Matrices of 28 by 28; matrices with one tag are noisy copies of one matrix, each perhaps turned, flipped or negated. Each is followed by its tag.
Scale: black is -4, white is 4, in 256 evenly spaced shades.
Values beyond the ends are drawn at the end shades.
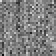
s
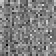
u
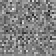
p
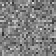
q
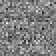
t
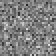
p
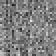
u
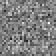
t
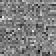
s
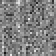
s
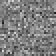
q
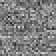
s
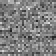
s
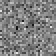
p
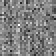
s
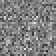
p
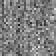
s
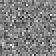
p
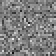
q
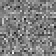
q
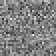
t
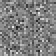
p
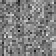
s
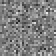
p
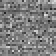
u
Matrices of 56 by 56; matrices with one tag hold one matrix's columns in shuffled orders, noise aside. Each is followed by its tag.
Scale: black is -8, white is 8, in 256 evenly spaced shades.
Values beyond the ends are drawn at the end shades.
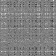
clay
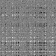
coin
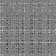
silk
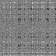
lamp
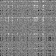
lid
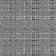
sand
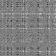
clay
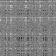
lid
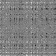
lamp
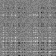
coin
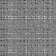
sand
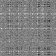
clay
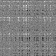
lid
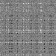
silk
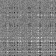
coin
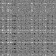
silk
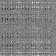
lamp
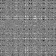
sand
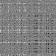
silk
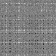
silk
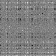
lamp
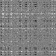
clay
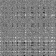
coin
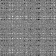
sand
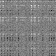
lid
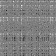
lid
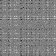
sand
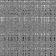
lid
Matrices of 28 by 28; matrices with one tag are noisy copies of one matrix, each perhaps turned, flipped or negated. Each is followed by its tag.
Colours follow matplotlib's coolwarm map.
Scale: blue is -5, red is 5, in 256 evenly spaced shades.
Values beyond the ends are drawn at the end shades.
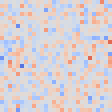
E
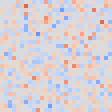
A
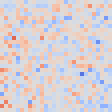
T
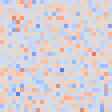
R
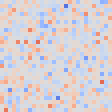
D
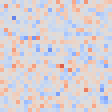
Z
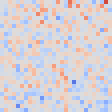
T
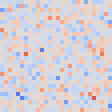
R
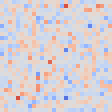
Z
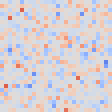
A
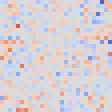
E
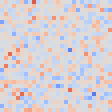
R
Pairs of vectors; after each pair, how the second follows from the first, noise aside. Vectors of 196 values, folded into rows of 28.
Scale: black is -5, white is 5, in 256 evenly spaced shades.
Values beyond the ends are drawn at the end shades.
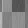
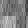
reversed, negated.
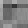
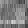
reversed, negated.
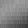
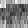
wrapped around, negated, scaled up.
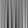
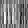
wrapped around, negated, scaled up.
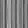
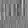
reversed, negated, partly zeroed.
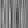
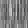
reversed, negated.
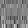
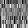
scaled up.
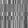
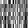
scaled up.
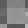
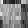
reversed, scaled up.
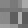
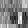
scaled up.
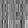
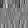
reversed, negated, partly zeroed.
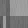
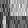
scaled up.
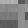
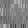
reversed, negated, partly zeroed.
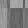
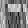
wrapped around, scaled up.
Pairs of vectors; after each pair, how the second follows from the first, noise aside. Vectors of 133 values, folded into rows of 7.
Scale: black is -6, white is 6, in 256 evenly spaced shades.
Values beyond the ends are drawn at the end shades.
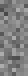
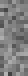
shuffled.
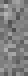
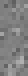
reversed, partly zeroed.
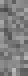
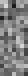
reversed, negated, scaled up.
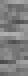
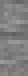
negated, shrunk.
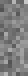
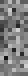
wrapped around, negated, scaled up.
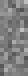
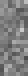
copied.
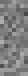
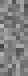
shuffled.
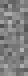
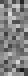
wrapped around, negated, scaled up.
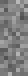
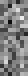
reversed, negated, scaled up.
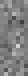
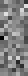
wrapped around, negated, scaled up.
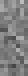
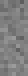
negated, shrunk.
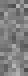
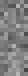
copied.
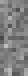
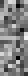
reversed, negated, scaled up.
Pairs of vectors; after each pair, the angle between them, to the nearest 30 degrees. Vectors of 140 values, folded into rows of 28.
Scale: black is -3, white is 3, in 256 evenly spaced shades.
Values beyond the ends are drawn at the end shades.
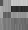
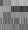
30 degrees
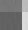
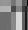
120 degrees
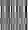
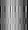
120 degrees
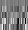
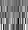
30 degrees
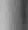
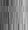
150 degrees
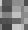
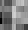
60 degrees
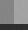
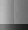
60 degrees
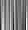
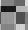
90 degrees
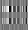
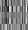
150 degrees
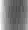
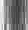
30 degrees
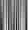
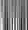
150 degrees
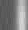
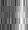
30 degrees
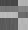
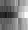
90 degrees
